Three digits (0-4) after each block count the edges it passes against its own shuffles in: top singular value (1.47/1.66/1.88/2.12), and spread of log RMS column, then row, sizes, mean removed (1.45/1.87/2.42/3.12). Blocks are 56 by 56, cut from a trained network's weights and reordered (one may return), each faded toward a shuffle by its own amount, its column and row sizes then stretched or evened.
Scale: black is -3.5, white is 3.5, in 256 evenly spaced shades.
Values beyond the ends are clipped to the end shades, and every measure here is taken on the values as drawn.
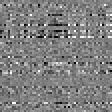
4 0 4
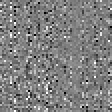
0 4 0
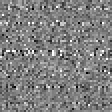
3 0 3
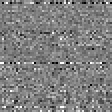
1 0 3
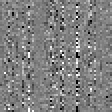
3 4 0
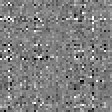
3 3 2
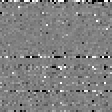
4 0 3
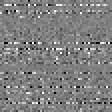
2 0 4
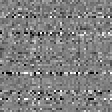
2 1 4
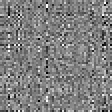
4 3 1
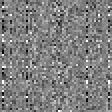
4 3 1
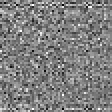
3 2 1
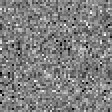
1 1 0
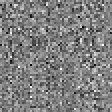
2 2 1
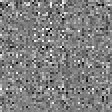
0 3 3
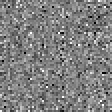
0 2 1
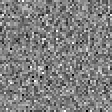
2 0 0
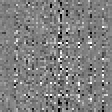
2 4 1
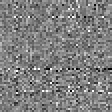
1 1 2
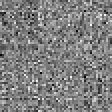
3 1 0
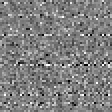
3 0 3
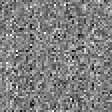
2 2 0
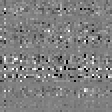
1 2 4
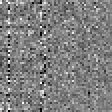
2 3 0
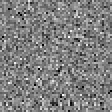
1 0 0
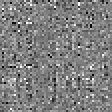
2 3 2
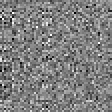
4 2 0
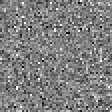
0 1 0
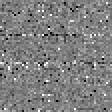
1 0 2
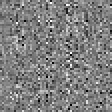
3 3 0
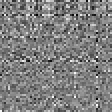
4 0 3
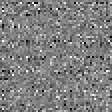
1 2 3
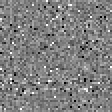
0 0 1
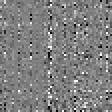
0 4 2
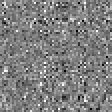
3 2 2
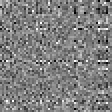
4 2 2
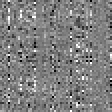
3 4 1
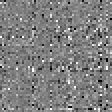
0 3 2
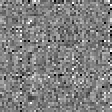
3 2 2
